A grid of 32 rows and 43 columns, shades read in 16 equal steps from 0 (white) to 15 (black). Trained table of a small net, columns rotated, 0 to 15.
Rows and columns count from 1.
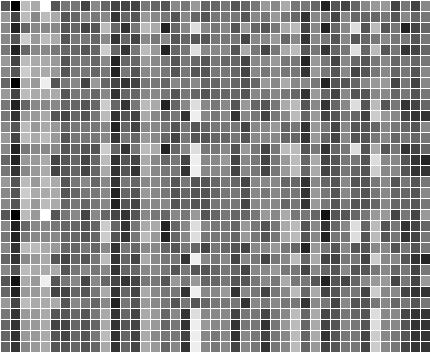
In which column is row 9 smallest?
3
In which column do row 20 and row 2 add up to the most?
2
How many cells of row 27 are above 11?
6
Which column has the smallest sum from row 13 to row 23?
5
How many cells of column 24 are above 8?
25
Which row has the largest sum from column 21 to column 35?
26
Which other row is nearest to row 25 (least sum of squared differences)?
17
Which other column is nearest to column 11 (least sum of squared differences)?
15
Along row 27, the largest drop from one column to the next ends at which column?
20
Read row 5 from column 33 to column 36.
12 9 8 2
